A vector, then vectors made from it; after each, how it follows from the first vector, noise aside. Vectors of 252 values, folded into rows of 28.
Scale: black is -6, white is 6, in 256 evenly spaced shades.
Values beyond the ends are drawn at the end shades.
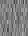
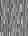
wrapped around, negated.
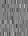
reversed, negated, partly zeroed.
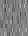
reversed, negated, partly zeroed.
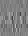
reversed, negated, partly zeroed.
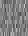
reversed, negated.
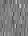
reversed, negated, partly zeroed.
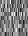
wrapped around, negated, scaled up.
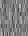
reversed, negated.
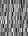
wrapped around, negated, scaled up.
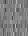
reversed, negated, partly zeroed.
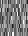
wrapped around, negated, scaled up.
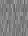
negated, shrunk.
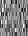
wrapped around, scaled up.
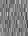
wrapped around, negated.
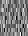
wrapped around, scaled up.
